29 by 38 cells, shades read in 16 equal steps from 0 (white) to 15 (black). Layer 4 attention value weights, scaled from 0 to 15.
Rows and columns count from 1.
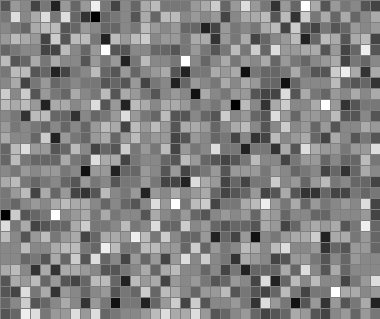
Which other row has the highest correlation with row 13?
22
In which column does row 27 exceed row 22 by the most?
14
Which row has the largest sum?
18
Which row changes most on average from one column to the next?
28
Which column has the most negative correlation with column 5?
10
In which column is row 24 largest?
24
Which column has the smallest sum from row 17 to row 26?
16
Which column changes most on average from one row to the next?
6
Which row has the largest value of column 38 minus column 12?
4
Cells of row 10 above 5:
23
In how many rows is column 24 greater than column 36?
15
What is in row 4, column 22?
12
